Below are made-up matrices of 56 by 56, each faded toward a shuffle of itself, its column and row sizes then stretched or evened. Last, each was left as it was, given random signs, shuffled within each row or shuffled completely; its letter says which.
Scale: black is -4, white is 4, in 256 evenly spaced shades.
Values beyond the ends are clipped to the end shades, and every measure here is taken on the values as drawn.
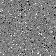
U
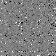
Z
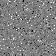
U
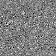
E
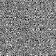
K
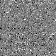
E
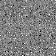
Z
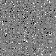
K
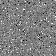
U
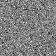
U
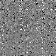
Z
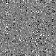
K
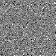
K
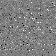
E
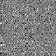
K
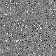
E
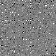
K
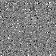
E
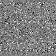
E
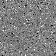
U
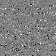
E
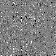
Z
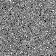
U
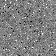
U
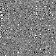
Z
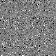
Z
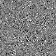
Z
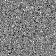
U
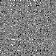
Z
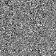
Z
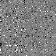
Z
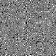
K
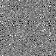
Z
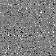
Z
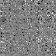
K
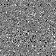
Z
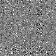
Z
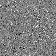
U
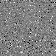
E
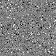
E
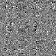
K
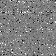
E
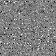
E
